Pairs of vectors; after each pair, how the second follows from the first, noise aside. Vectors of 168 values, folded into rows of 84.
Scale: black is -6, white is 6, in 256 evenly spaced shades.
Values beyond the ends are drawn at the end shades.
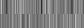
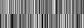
reversed, scaled up.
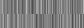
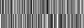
reversed, scaled up.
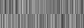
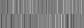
reversed, partly zeroed.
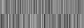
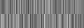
negated.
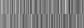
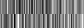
reversed, scaled up.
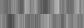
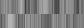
negated.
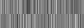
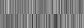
reversed.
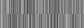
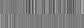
reversed, partly zeroed.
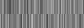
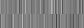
reversed, partly zeroed.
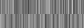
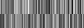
negated, scaled up.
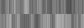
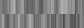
wrapped around.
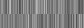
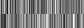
reversed, scaled up.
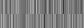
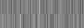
reversed, negated, shrunk.
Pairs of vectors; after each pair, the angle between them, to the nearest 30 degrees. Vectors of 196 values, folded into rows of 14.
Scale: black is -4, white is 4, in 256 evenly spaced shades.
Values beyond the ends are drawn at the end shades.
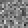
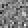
150 degrees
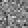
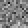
90 degrees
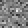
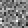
60 degrees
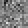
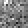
150 degrees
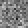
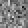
60 degrees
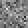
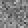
150 degrees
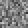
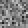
150 degrees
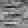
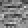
30 degrees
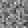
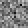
60 degrees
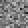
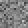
120 degrees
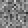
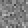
60 degrees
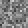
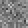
90 degrees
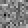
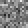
30 degrees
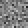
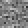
30 degrees
